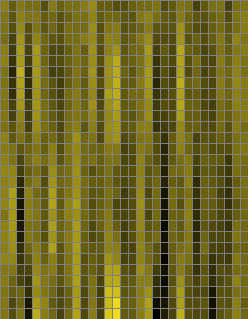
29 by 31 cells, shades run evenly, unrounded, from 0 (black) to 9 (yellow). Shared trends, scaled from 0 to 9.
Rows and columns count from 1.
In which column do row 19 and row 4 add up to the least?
21
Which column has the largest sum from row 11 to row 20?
10
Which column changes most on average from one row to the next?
15
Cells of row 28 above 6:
6
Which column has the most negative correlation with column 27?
14
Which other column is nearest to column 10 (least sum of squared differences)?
18
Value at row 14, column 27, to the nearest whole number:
3
